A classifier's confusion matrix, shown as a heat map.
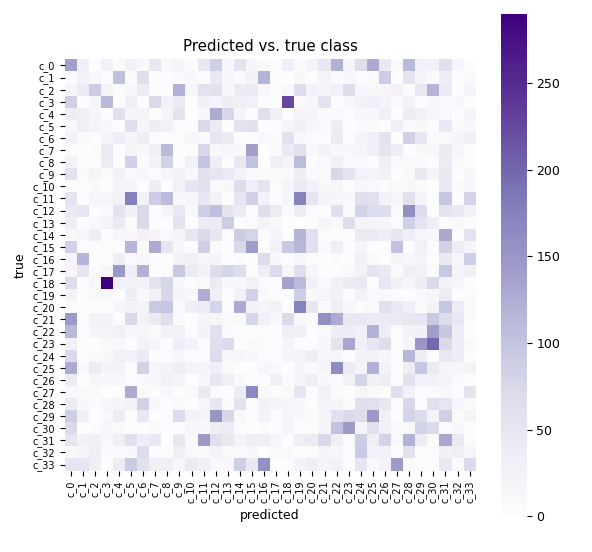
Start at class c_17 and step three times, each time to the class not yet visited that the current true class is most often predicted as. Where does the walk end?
c_28
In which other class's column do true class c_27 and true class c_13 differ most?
c_15
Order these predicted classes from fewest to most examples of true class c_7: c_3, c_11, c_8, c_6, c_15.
c_6, c_3, c_11, c_8, c_15
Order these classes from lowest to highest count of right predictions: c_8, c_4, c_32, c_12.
c_32, c_4, c_8, c_12
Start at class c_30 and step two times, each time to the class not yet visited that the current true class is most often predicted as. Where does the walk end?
c_29
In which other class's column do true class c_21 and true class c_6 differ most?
c_0
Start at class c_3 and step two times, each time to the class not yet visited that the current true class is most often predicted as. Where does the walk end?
c_19
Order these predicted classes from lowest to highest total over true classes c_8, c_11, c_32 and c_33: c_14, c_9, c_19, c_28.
c_9, c_28, c_14, c_19
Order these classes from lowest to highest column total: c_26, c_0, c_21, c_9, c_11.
c_21, c_9, c_26, c_11, c_0
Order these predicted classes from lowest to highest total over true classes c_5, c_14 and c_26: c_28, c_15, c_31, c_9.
c_9, c_28, c_15, c_31
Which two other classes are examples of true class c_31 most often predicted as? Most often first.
c_11, c_28
